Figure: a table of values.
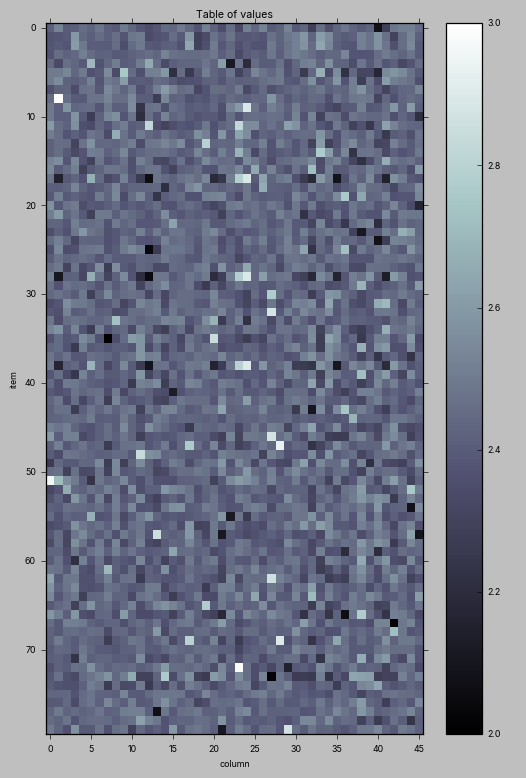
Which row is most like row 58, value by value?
53
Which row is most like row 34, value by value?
15
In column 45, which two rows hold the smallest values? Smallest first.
57, 20
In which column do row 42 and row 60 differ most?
38
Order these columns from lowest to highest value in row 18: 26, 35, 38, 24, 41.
35, 41, 24, 38, 26
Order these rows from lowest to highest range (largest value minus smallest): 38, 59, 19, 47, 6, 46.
6, 59, 19, 46, 47, 38
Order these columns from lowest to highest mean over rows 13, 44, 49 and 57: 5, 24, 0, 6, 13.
0, 24, 6, 5, 13
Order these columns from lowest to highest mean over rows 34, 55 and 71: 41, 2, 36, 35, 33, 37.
33, 37, 2, 36, 35, 41
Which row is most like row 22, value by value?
59
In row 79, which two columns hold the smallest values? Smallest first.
21, 10
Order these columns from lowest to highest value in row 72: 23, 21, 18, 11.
11, 18, 21, 23
